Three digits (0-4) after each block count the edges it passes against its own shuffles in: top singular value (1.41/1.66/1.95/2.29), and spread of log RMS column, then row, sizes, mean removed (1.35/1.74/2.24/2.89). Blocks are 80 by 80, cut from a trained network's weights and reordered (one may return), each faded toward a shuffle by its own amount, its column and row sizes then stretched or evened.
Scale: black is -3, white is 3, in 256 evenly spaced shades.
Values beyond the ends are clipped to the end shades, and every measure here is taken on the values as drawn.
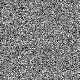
1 2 0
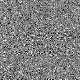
0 1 2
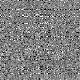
3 1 3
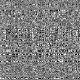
2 1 4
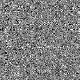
1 0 2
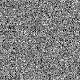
1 0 1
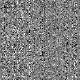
0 4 0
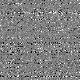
1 2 4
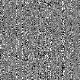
0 4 1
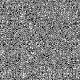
2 0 0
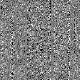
0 4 1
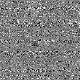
0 2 4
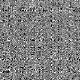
1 3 3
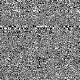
2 1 3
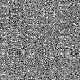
2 0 0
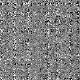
1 4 3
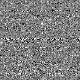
0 1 4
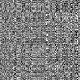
4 3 0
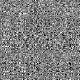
2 1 3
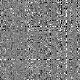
3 4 3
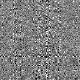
3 4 2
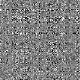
2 3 4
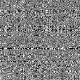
2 0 4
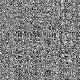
2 1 2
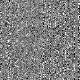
0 4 0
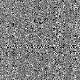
0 3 3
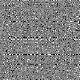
3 2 3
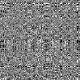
4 3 3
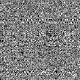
3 1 3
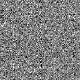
2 3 0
